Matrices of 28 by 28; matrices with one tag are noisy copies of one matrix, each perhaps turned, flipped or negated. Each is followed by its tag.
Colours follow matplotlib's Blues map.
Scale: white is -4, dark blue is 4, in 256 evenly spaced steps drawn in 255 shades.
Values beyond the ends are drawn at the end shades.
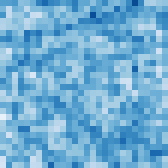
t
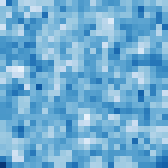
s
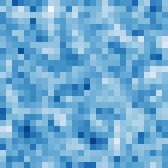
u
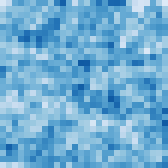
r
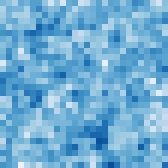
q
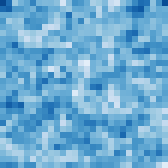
r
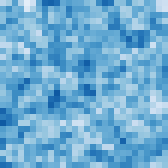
r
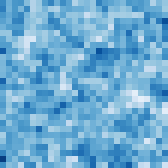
q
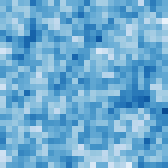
q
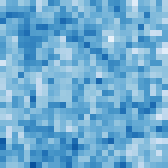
t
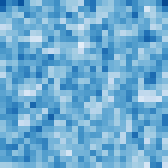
s
